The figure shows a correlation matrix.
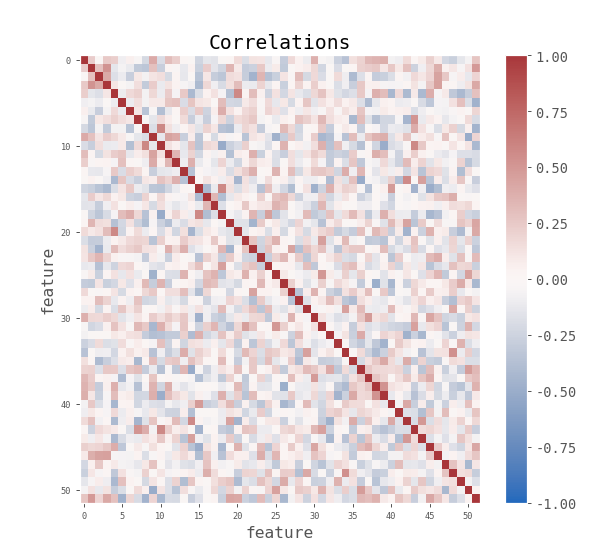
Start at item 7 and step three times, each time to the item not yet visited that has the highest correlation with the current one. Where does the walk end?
8
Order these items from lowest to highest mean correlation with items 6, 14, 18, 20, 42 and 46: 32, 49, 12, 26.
26, 32, 49, 12
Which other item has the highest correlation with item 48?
34
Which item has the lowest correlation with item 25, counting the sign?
9
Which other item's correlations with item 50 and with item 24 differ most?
18
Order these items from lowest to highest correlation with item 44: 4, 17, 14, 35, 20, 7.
4, 20, 7, 17, 35, 14
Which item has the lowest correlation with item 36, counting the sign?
14
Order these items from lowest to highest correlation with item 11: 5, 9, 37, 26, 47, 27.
26, 47, 37, 27, 5, 9
